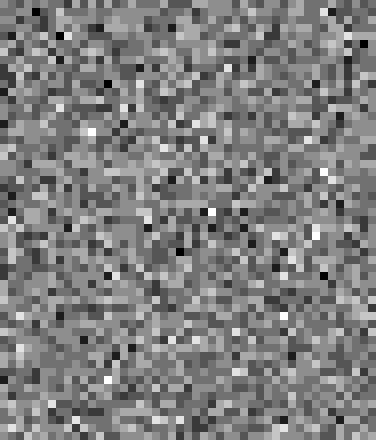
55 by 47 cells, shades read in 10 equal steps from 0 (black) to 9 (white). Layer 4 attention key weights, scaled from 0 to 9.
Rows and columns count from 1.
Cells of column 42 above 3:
41
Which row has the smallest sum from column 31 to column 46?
8
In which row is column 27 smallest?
29
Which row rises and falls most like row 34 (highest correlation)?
22
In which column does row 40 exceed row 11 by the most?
14
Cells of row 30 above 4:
24
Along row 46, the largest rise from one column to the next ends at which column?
15
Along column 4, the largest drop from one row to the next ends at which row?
10
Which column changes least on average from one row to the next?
38
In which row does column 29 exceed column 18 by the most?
9
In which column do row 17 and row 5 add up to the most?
44
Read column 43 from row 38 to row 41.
7 4 3 3
